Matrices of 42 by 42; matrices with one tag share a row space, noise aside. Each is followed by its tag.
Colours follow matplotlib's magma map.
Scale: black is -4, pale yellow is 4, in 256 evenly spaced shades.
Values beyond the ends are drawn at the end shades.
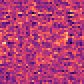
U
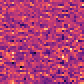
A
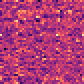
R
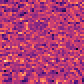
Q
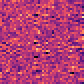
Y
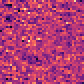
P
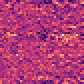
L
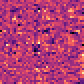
Y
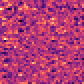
Q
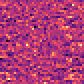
U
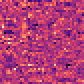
P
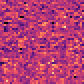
Q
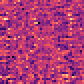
U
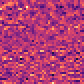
Q
